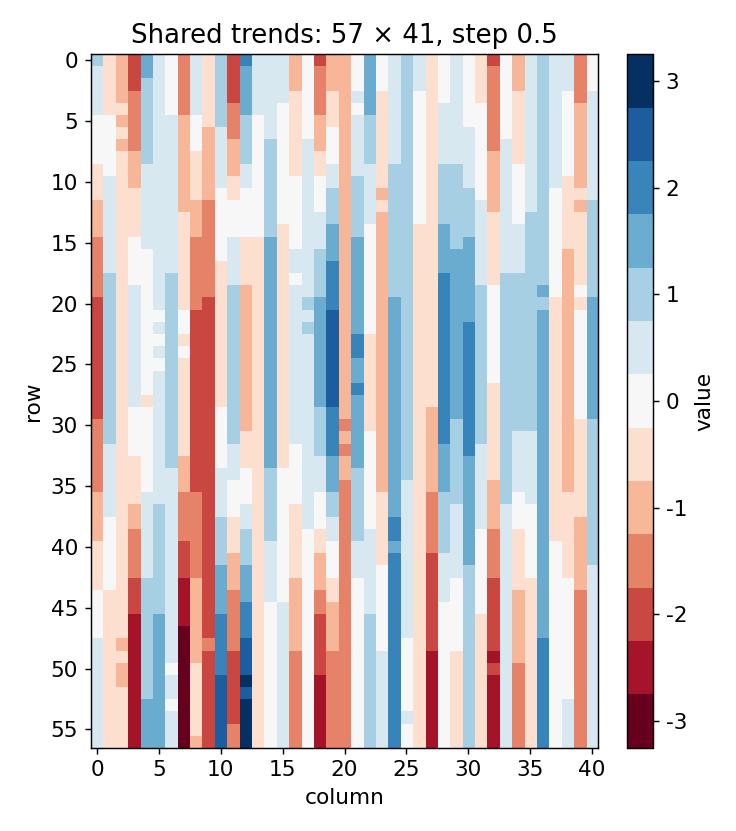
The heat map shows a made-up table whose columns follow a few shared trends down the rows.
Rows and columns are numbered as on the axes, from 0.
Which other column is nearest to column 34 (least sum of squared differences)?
16
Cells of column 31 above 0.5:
13
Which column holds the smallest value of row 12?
9
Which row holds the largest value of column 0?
0
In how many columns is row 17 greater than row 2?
23
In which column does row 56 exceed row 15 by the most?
12
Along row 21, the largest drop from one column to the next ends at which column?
20
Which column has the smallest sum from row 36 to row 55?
7
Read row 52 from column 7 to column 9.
-3 -0.5 -2
